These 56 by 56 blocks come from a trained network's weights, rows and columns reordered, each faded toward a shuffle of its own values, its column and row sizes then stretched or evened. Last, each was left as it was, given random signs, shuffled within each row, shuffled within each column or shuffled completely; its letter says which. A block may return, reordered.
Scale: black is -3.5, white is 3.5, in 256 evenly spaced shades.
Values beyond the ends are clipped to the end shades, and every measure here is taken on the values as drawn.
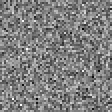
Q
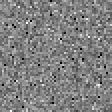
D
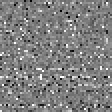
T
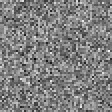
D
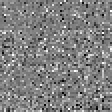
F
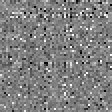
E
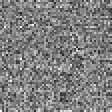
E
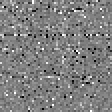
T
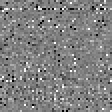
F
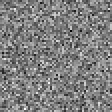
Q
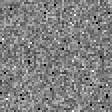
Q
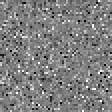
Q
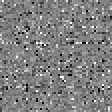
E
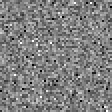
Q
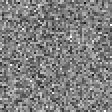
D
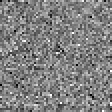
F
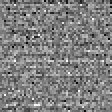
E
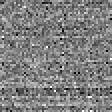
E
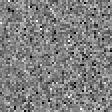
D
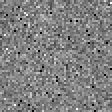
Q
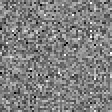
F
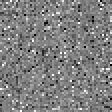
D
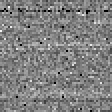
T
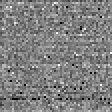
T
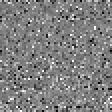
T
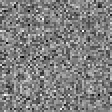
E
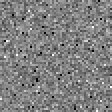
Q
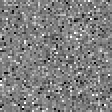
Q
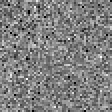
D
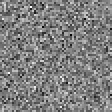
D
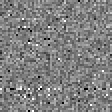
F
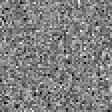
Q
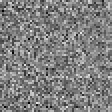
F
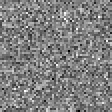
Q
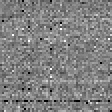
E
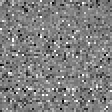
T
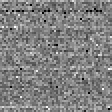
T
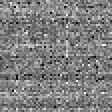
E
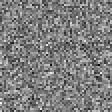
F
